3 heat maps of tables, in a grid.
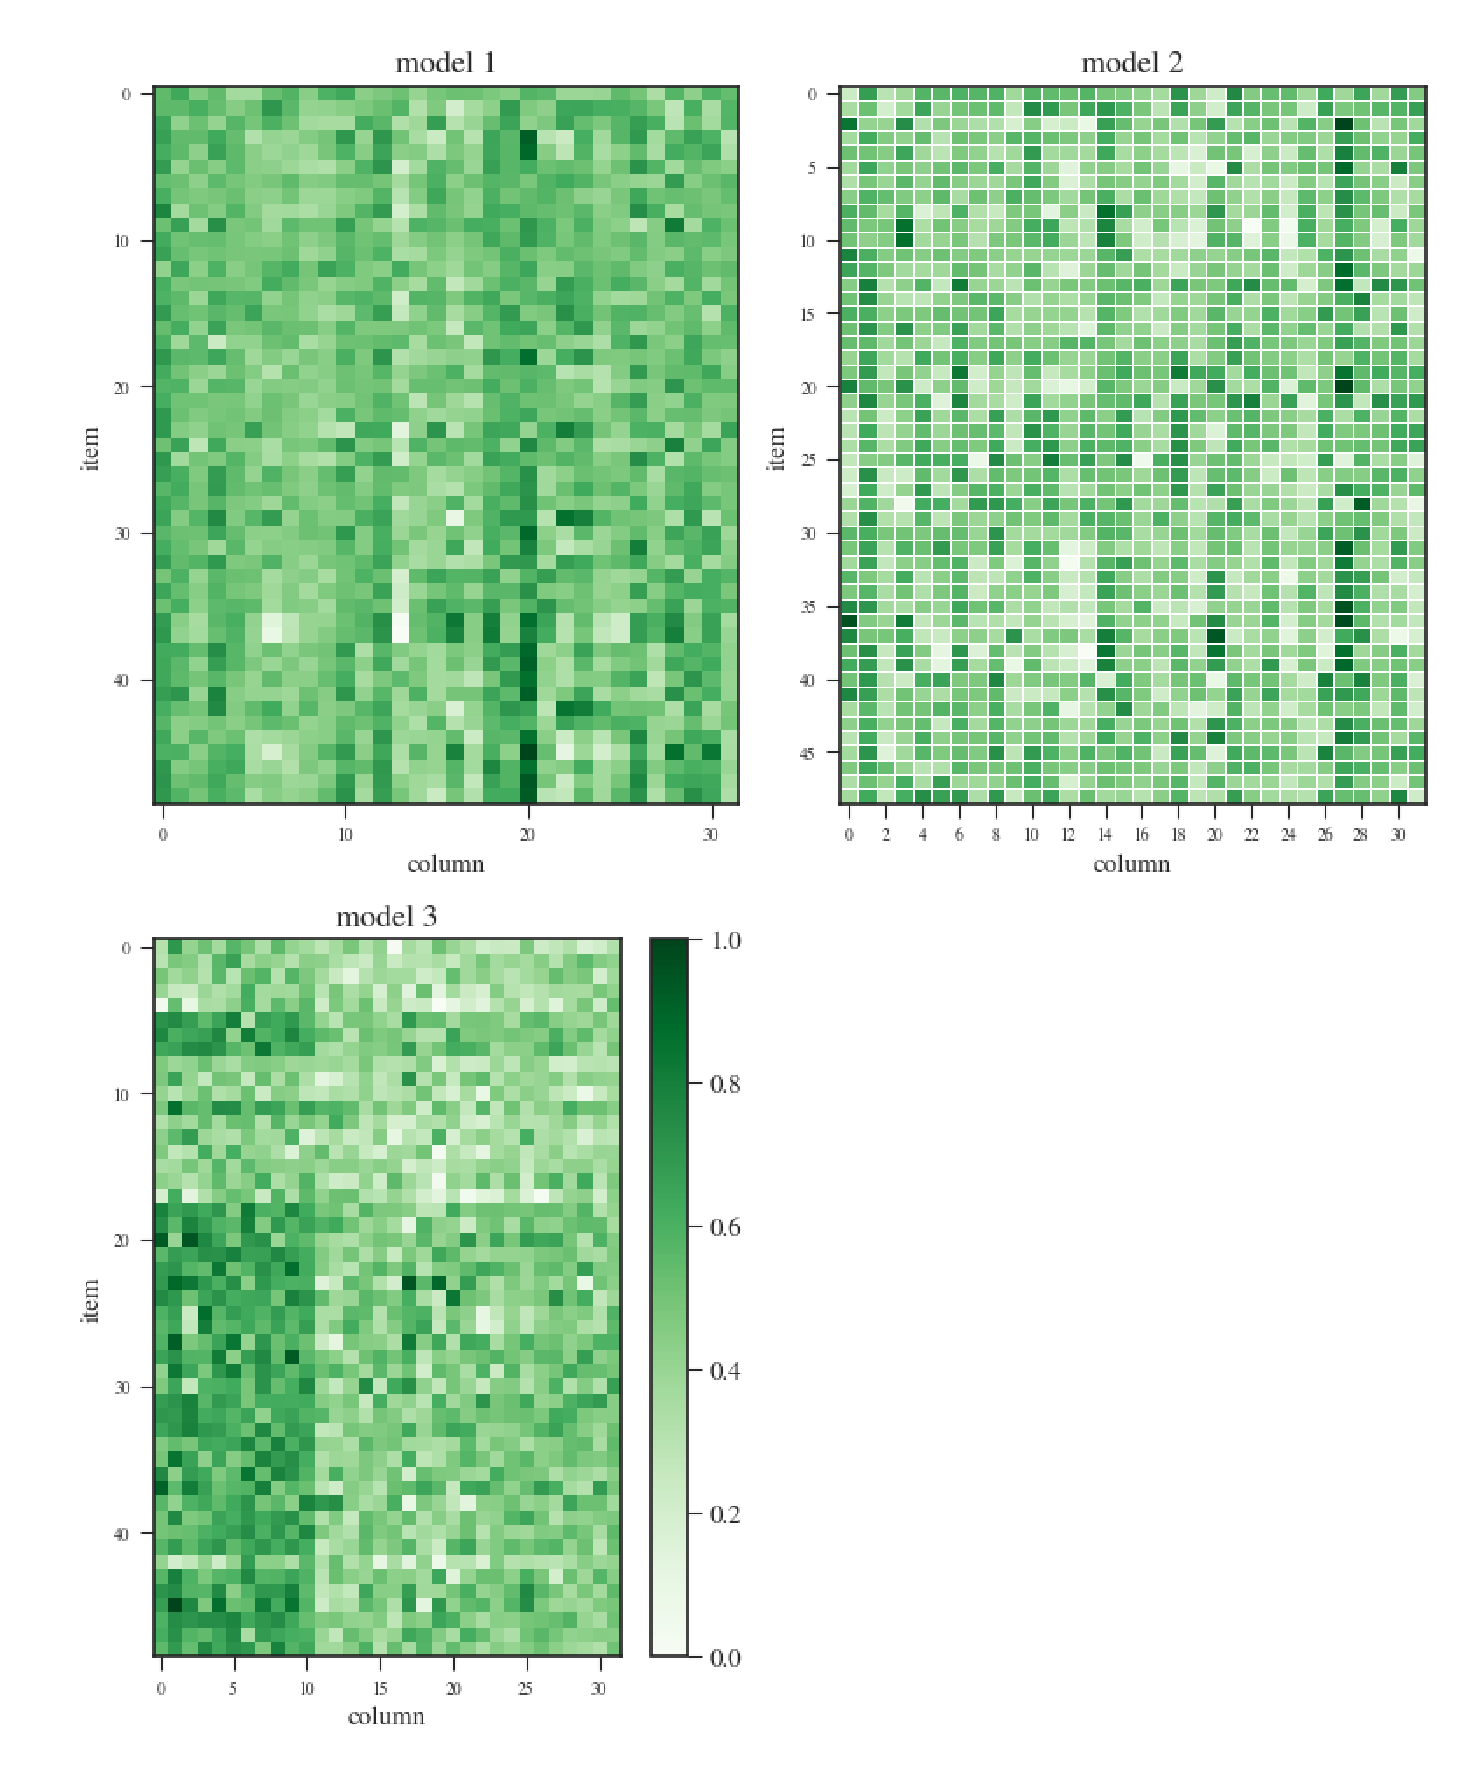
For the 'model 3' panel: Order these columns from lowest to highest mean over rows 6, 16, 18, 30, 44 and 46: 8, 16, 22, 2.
22, 16, 2, 8
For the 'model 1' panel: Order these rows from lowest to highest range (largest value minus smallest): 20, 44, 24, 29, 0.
0, 20, 24, 44, 29
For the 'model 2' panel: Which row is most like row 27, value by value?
44
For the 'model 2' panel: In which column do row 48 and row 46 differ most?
4
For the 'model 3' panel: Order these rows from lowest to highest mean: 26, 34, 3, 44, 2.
3, 2, 26, 34, 44
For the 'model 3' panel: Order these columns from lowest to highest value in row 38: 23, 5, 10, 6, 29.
23, 29, 5, 6, 10
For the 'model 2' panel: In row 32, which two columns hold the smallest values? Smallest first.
12, 9
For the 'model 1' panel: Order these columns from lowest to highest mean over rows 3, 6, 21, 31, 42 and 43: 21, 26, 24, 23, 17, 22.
17, 21, 24, 22, 23, 26
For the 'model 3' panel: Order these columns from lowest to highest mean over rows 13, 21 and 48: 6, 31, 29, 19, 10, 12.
29, 12, 31, 10, 19, 6
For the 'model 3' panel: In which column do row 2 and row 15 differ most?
13
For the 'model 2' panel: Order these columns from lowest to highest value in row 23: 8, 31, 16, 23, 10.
16, 23, 8, 31, 10
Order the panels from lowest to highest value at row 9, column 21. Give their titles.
model 2, model 3, model 1
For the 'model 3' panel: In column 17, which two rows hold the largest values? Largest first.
23, 27
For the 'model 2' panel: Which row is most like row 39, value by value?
38
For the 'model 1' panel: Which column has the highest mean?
20
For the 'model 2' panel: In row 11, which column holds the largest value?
0
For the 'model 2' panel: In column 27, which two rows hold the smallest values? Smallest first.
25, 28
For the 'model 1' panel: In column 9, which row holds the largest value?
12
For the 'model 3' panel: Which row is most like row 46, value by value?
21
